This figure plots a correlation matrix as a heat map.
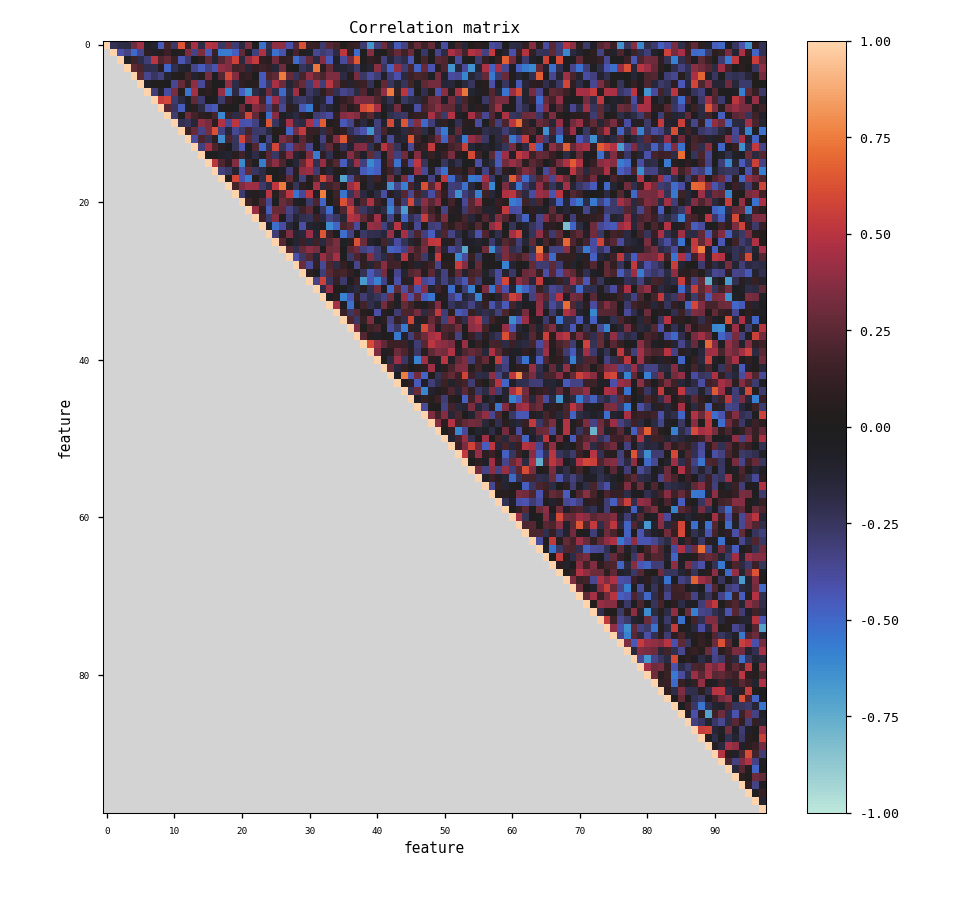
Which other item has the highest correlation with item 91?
76
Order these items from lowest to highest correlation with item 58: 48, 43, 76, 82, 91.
48, 82, 91, 76, 43
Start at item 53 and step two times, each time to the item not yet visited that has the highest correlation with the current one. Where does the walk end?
42
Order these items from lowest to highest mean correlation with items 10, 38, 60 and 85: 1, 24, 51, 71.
1, 51, 71, 24
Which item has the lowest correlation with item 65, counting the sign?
11
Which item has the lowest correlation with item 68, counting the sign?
23
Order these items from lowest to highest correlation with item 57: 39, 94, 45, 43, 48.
45, 48, 43, 94, 39
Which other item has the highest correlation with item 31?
3
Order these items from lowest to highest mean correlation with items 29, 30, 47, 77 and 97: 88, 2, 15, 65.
15, 65, 2, 88
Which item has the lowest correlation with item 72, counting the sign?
49
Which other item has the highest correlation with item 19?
32
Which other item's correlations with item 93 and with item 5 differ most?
33
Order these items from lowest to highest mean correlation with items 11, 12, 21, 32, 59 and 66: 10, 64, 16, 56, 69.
56, 10, 64, 69, 16
